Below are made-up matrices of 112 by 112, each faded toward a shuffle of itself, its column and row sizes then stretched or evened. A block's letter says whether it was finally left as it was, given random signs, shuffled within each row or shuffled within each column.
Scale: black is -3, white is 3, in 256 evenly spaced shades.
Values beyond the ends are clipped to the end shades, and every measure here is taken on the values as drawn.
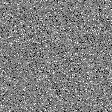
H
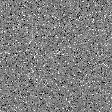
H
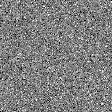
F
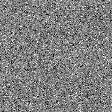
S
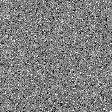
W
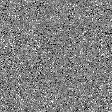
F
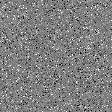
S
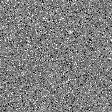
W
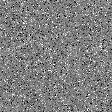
W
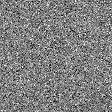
W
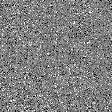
S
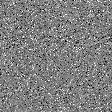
H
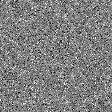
W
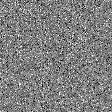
W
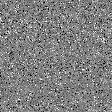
H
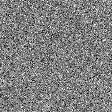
W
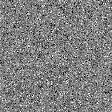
W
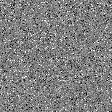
H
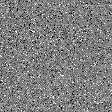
F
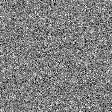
W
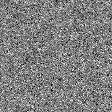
W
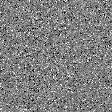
W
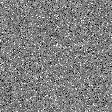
W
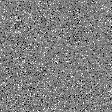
F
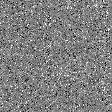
W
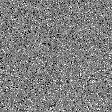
H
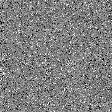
F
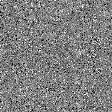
F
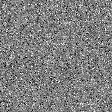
H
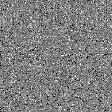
S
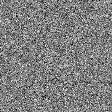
W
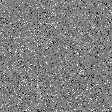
F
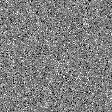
W
